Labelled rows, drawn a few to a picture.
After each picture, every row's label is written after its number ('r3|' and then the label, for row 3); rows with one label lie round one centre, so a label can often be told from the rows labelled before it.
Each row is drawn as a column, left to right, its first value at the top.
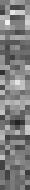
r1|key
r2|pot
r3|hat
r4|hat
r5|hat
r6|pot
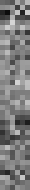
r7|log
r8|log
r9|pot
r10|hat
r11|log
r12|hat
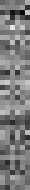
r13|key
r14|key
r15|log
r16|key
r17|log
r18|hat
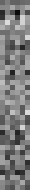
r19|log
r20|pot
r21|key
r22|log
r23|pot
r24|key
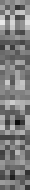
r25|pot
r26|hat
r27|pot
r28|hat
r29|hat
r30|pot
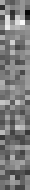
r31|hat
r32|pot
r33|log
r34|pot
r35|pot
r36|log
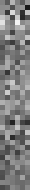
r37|pot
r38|key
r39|hat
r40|pot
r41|log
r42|hat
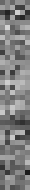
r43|key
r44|log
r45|key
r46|hat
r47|hat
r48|log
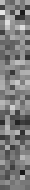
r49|hat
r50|pot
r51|key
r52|hat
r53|log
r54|hat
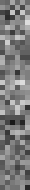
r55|key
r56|log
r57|hat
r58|key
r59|hat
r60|pot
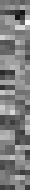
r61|key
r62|key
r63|key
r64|log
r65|log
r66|pot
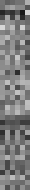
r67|log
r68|key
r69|log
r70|key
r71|log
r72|hat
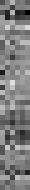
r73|key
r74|log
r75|hat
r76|log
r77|log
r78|log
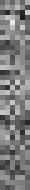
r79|key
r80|key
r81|pot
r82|key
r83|log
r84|hat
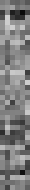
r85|log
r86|pot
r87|log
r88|log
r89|log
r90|key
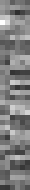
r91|pot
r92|pot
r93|key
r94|key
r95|key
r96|key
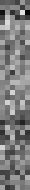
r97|log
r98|pot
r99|key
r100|log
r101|hat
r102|log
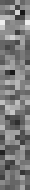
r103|pot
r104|key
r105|key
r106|hat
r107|log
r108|pot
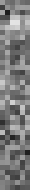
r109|hat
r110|log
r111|pot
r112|pot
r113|key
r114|pot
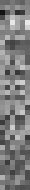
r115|log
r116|key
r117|pot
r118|key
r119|key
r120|pot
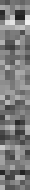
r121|log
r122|pot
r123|pot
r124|log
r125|log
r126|pot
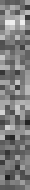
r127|key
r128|pot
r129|pot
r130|key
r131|pot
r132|hat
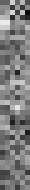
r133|pot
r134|pot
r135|hat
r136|key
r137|hat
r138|log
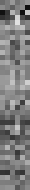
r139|log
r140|log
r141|hat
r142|pot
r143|log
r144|hat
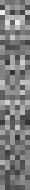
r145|hat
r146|pot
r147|key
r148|pot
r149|key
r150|hat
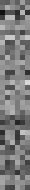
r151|log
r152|key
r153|key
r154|log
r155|hat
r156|key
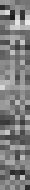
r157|hat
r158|hat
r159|log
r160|pot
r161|log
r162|pot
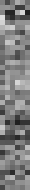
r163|pot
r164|log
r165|log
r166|hat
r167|hat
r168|log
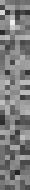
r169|hat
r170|key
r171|pot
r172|log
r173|key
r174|key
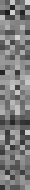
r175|key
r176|log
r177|hat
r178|key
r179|log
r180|hat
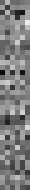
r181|key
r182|hat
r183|key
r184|log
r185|key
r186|pot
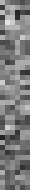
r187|hat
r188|pot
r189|pot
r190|log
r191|key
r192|key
